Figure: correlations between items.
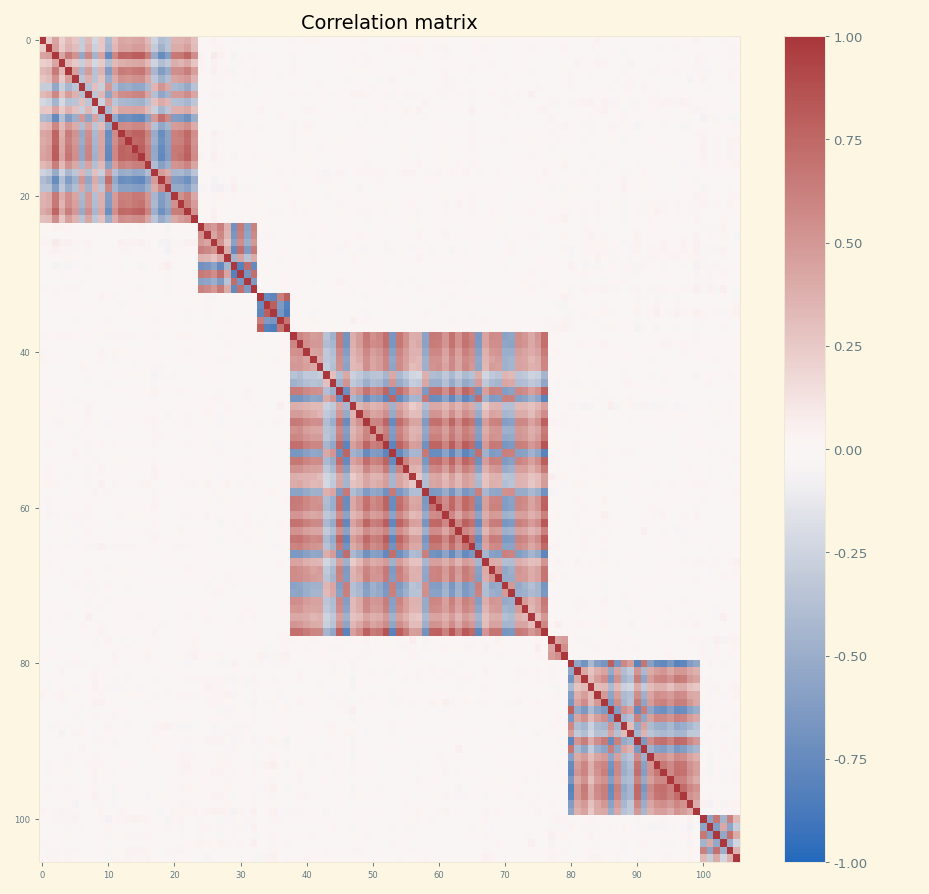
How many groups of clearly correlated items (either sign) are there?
7
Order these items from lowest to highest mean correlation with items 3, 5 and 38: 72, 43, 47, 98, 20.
43, 98, 47, 72, 20
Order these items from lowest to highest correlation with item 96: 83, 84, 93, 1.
1, 83, 84, 93
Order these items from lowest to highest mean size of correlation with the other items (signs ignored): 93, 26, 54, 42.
26, 93, 42, 54
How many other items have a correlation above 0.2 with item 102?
3
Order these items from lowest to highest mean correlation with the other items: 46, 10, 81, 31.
46, 10, 31, 81
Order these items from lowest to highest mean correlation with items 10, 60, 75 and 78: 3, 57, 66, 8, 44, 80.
66, 44, 3, 80, 8, 57
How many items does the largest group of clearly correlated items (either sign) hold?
39
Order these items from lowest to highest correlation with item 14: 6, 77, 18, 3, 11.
18, 6, 77, 3, 11
